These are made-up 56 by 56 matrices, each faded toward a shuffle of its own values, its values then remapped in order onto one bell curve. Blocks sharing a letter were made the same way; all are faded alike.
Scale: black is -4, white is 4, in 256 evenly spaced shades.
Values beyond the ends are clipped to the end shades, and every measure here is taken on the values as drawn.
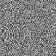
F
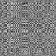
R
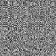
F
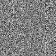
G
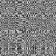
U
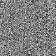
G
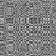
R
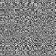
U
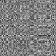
U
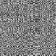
U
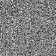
G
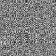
F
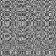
R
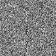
G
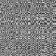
U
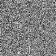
G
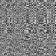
U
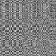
R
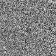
G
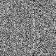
G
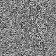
G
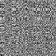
F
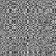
R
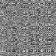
U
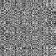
U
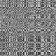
R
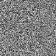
G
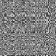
U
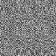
F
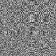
F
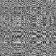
U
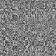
F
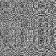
F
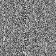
G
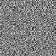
F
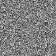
G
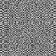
R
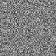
F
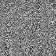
G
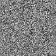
G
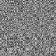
F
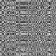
R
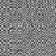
R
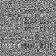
F
